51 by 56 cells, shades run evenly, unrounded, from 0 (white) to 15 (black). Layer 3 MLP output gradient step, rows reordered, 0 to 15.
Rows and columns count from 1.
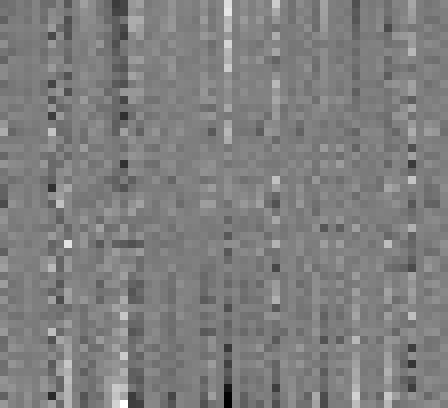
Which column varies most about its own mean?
29
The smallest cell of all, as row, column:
51, 16
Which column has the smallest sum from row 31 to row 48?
9
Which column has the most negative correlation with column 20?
3
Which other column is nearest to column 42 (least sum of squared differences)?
25
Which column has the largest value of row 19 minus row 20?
52
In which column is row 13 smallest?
35
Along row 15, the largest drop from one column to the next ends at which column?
8
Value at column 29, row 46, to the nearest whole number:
11
